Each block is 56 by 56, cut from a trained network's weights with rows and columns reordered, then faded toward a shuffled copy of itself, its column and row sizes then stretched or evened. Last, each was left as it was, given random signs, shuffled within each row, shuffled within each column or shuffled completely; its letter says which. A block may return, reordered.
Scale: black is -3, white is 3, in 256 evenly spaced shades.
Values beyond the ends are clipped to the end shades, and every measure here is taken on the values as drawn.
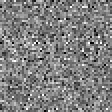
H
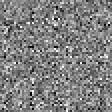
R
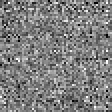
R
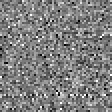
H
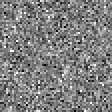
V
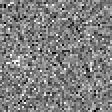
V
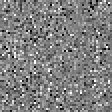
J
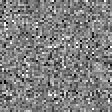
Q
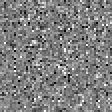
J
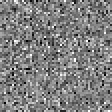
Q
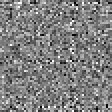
R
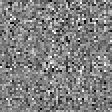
R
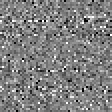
H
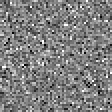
V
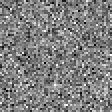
V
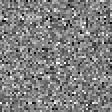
H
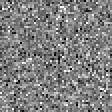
V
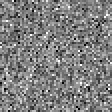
V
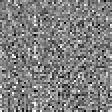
Q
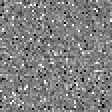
V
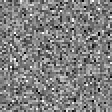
J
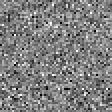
H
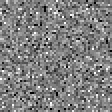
V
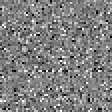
H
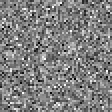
V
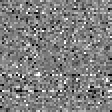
R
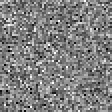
V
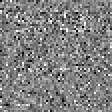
R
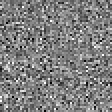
R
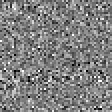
Q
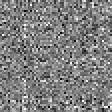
Q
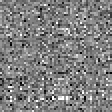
Q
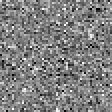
R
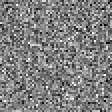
V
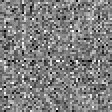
Q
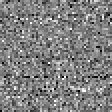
H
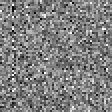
J
